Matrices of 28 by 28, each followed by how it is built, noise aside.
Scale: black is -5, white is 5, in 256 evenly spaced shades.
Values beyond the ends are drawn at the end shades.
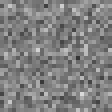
repeating columns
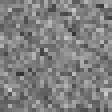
Toeplitz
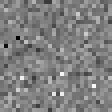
sparse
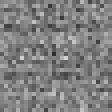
blocks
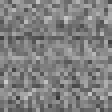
repeating columns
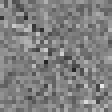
banded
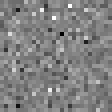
sparse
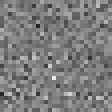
uneven rows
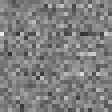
uneven rows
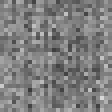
blocks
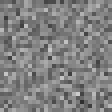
noise
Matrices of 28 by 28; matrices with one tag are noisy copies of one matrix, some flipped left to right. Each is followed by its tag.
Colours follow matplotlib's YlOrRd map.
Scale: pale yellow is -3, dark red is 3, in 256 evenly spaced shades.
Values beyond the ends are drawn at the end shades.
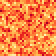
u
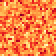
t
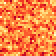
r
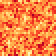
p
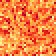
u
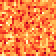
t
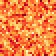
p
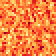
t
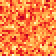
u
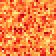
t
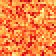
r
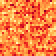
r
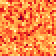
u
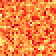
u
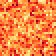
p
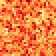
r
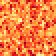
r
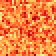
u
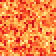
t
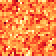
p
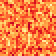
t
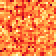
r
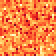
u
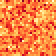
r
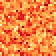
u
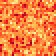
p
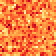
r
